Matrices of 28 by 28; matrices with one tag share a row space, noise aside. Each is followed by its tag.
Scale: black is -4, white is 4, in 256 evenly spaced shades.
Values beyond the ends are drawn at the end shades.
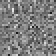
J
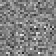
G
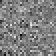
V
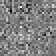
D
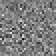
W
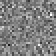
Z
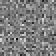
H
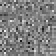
D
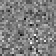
G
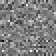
G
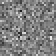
W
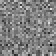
Z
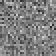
H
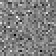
D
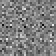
W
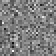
J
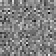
Z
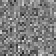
V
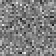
W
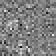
D
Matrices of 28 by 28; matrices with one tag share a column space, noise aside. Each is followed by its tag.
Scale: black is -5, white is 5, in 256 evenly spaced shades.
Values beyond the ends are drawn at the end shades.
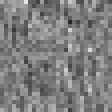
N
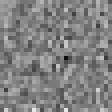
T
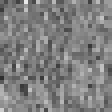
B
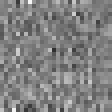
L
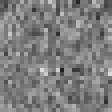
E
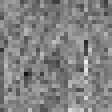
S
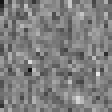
E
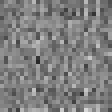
T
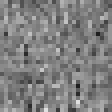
L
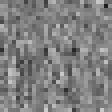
S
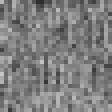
N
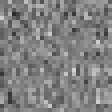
E
